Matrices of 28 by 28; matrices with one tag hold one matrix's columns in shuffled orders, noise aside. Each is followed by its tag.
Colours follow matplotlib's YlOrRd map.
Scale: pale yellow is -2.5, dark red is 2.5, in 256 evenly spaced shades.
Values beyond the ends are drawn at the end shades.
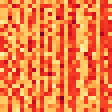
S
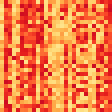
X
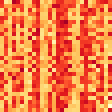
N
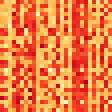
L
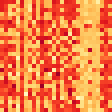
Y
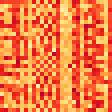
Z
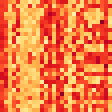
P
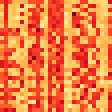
L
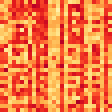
X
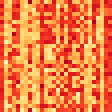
X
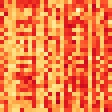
N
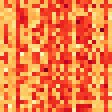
P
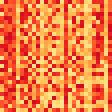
Z
